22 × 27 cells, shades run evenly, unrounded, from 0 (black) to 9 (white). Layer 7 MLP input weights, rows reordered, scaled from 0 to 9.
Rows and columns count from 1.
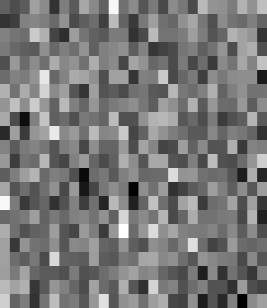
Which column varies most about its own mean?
27
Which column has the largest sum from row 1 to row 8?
5
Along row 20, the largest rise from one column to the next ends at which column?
22
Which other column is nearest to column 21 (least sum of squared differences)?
23
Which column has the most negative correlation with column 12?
3
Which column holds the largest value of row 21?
16
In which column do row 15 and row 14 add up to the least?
14
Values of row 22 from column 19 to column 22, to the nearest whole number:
2 5 1 3
